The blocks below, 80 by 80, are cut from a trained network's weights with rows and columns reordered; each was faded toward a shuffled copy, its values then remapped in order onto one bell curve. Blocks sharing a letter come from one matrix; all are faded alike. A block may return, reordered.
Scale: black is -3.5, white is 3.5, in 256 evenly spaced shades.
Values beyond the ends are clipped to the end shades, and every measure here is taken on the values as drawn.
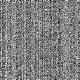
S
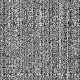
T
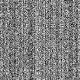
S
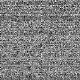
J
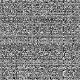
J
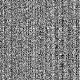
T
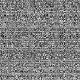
J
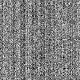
T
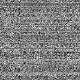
J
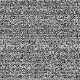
J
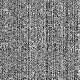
T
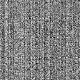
S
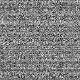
J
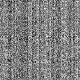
S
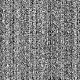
T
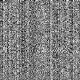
S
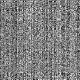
S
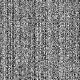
T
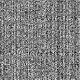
S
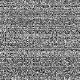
J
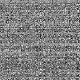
J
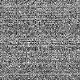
J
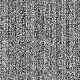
T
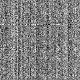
T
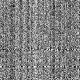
S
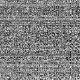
J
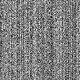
T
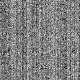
S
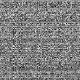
J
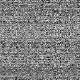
J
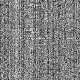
T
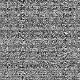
J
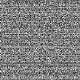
J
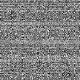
J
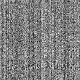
T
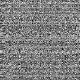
J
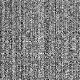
T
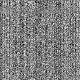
S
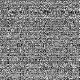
J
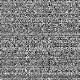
J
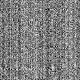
S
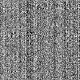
T
